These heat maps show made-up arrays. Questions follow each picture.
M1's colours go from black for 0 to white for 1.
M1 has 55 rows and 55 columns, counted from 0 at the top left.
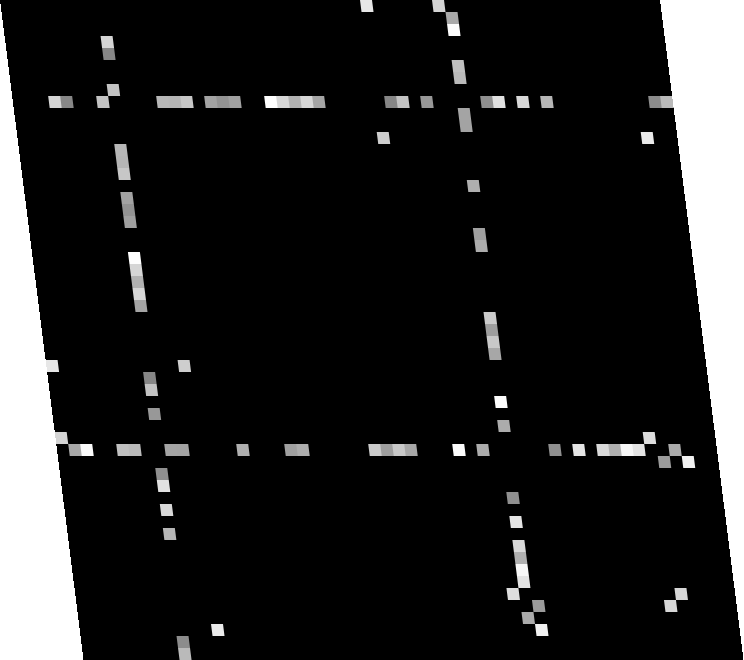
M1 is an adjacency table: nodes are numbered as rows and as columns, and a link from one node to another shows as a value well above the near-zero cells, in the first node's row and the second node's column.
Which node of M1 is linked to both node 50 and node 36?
node 49
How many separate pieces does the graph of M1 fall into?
3
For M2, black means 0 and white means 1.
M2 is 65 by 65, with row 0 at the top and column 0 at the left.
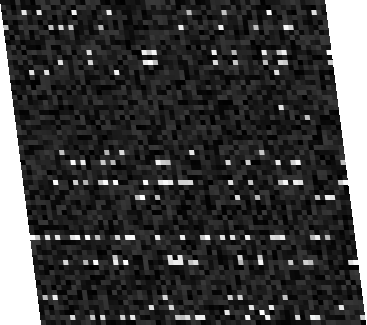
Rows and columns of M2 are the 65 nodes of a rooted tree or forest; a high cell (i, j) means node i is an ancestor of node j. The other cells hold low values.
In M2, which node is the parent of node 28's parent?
12
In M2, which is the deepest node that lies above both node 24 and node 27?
36
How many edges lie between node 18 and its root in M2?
4
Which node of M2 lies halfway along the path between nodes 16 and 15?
32
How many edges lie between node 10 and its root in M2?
5
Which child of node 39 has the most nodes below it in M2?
61
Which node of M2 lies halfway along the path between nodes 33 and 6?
52
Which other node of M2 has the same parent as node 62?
14
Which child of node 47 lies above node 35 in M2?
5
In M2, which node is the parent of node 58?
23
